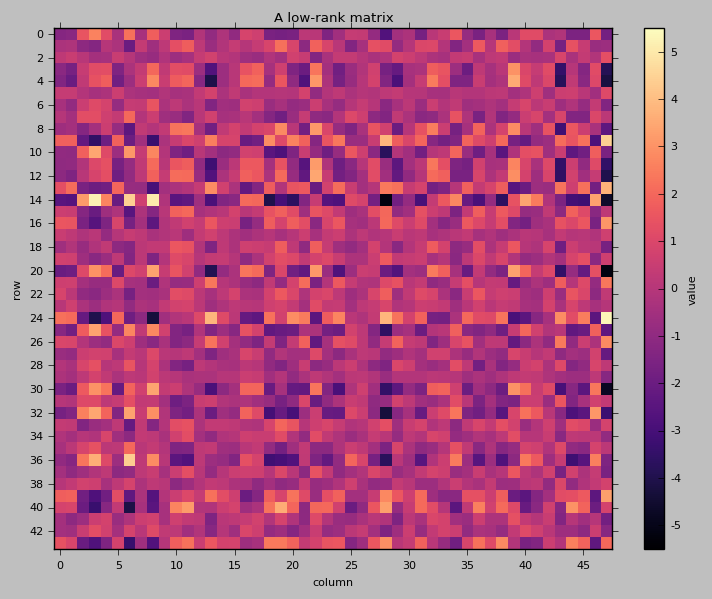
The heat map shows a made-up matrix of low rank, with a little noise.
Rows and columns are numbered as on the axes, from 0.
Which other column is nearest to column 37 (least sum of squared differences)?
14
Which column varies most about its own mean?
47
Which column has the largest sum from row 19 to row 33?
3
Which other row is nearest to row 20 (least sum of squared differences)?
30
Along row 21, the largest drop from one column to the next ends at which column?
22
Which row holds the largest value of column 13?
24
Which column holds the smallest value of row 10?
28
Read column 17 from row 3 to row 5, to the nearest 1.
2 2 0
